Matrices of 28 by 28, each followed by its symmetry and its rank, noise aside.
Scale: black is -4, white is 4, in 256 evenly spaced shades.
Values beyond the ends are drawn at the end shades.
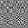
symmetric, rank two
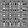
antisymmetric, rank two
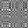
no symmetry, rank two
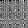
no symmetry, rank two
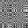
no symmetry, rank two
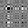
symmetric, rank one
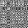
symmetric, rank two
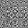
antisymmetric, rank two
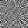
no symmetry, rank two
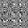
no symmetry, rank two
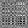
no symmetry, rank two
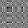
symmetric, rank one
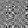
symmetric, rank two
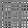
symmetric, rank one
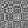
symmetric, rank two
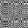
no symmetry, rank one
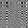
no symmetry, rank one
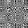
no symmetry, rank three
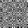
no symmetry, rank three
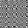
no symmetry, rank two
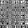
no symmetry, rank three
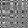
symmetric, rank one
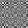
symmetric, rank one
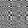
no symmetry, rank one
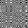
no symmetry, rank two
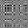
symmetric, rank one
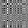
no symmetry, rank one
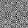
no symmetry, rank three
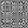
symmetric, rank two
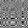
no symmetry, rank one
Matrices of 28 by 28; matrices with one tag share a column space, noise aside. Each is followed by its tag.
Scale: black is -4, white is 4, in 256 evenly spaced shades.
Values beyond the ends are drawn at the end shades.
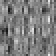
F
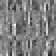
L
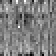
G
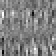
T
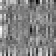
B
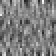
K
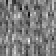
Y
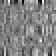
B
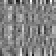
B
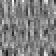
K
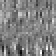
T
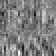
T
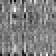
G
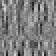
L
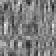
L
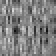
F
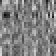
Y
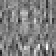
T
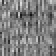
Y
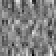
K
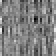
F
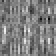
F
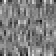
K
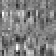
T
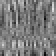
L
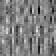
F
